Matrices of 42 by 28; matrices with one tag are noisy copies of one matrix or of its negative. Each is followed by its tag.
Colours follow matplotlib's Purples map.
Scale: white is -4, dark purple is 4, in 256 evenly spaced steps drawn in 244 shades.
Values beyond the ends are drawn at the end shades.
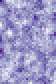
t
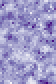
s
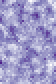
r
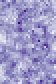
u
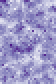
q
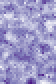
s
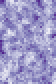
t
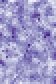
r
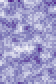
q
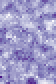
s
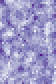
t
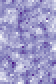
u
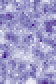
s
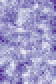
u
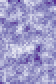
q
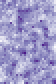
u
